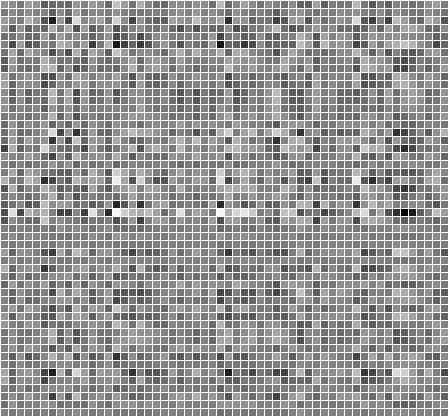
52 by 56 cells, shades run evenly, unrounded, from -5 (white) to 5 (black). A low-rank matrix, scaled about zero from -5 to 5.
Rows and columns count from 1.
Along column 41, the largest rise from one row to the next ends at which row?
27
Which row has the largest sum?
6
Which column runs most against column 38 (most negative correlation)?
34
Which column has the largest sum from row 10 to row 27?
51
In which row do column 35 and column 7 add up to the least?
17
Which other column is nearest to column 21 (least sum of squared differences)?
39
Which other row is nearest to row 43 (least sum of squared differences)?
42
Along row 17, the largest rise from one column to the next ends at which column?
8
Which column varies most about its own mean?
15
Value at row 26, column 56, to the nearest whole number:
0
